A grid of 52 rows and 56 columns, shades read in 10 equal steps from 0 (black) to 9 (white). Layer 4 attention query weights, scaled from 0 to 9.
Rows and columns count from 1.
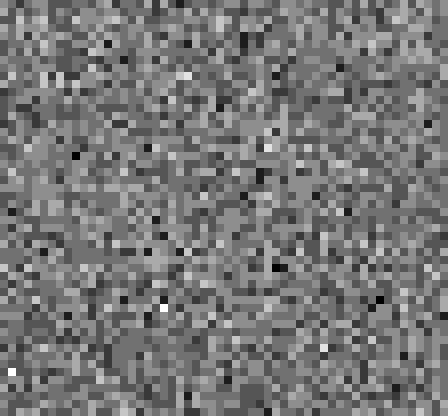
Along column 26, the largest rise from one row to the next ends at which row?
25
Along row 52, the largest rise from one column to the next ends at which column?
35
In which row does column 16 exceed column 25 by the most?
52
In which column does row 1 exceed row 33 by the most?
46
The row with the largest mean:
3
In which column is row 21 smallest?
53
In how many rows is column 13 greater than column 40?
25
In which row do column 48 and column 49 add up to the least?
38
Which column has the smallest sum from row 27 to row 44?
40
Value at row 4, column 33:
6
